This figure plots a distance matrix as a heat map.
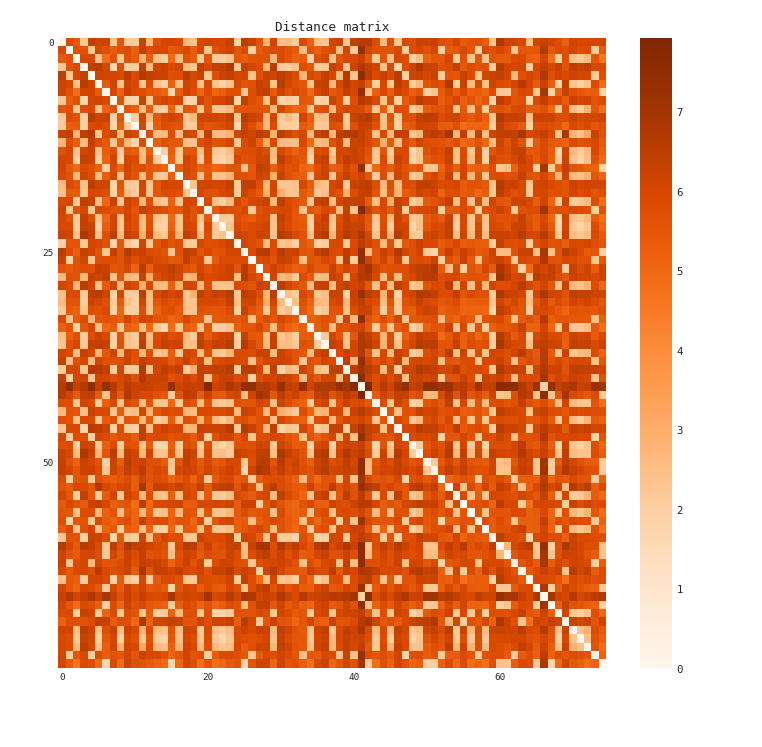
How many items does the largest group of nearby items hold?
25
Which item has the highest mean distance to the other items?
41
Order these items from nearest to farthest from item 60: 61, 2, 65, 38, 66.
65, 61, 2, 38, 66
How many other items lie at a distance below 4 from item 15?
10
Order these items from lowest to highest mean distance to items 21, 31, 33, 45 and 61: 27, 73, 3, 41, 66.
73, 3, 27, 66, 41
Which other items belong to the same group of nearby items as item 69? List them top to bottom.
27, 53, 55, 63
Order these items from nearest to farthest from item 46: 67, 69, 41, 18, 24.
24, 18, 69, 67, 41
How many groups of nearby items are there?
6
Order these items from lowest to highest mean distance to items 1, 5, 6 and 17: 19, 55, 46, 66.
19, 46, 55, 66
